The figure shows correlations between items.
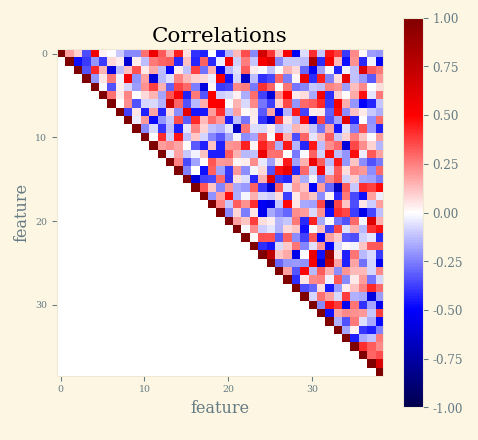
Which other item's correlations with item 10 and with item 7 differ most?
26
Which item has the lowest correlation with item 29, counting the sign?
37
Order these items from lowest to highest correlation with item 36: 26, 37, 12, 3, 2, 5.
3, 12, 26, 37, 5, 2
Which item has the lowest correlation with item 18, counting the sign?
32
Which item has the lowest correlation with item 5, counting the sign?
25
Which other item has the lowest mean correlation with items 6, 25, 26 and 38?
9
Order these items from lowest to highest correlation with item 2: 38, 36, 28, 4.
28, 38, 4, 36
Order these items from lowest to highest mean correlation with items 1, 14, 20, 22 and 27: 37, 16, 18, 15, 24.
15, 16, 37, 18, 24
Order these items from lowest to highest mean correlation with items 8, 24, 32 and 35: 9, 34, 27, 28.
28, 34, 9, 27
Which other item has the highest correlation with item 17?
20
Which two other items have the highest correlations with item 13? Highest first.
6, 30
